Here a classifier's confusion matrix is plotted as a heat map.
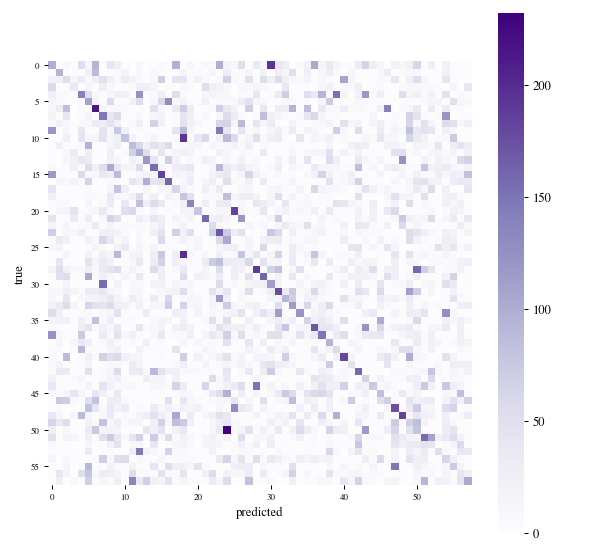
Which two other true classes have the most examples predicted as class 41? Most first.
46, 25
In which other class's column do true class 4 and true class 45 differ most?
39
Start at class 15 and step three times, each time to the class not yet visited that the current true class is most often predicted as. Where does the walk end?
7
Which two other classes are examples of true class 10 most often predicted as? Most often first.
18, 24
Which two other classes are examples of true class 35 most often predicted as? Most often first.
45, 6
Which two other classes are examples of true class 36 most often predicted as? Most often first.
43, 32
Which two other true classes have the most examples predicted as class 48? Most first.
13, 21
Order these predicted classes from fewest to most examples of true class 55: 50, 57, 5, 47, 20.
57, 50, 20, 5, 47
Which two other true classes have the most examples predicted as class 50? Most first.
28, 49
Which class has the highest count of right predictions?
6
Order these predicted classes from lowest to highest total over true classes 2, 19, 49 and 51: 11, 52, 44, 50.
44, 11, 52, 50
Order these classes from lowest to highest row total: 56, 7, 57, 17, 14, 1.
1, 17, 56, 7, 57, 14
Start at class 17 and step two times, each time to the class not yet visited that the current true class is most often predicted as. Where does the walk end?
23
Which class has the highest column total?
24
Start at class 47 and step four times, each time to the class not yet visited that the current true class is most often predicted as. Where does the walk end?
16
